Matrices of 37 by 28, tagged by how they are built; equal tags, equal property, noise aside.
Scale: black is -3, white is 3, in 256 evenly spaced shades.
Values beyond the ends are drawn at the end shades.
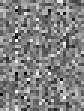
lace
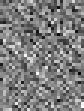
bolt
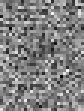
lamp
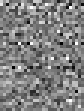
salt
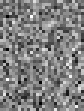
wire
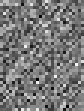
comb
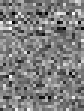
salt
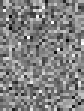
wire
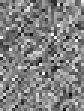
comb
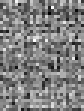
lamp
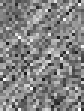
comb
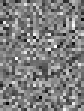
lamp
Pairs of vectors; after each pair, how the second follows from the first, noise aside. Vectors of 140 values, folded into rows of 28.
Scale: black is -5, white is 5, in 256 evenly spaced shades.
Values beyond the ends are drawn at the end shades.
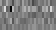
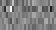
negated.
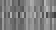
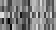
reversed, negated, scaled up.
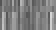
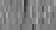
wrapped around, negated, partly zeroed.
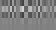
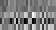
reversed, negated, scaled up.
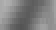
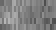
wrapped around, negated, partly zeroed.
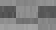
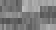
wrapped around, negated.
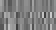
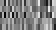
reversed, negated, scaled up.
